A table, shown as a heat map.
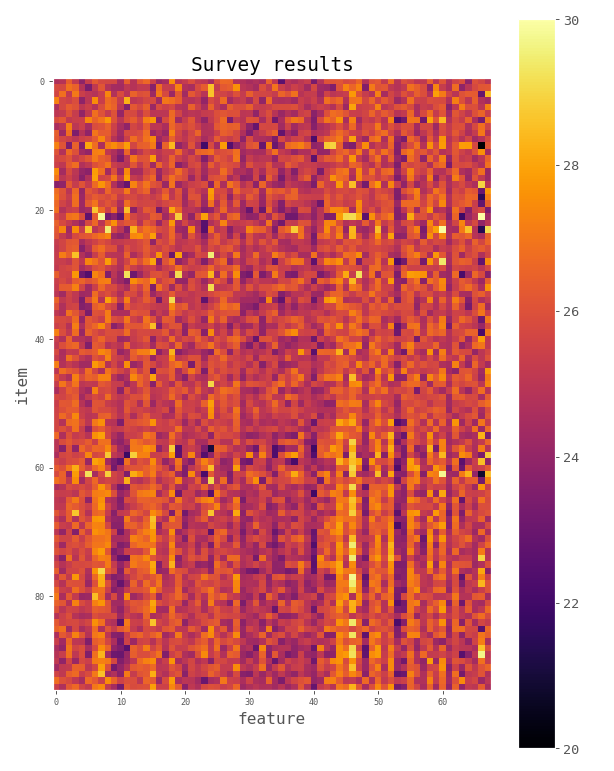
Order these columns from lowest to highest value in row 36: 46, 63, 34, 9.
9, 63, 34, 46
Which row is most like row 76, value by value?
55
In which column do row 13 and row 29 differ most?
19
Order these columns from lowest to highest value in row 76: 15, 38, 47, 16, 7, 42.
16, 42, 47, 38, 15, 7
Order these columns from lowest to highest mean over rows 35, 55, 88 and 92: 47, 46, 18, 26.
26, 47, 18, 46
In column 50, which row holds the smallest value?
30
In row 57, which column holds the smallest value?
24
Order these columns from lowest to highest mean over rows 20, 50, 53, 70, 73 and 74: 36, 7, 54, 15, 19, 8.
54, 36, 19, 8, 15, 7
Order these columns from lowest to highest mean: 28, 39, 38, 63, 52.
39, 63, 38, 28, 52
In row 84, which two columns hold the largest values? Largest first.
46, 15
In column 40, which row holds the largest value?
27
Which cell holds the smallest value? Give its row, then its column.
10, 66
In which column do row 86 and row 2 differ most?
66
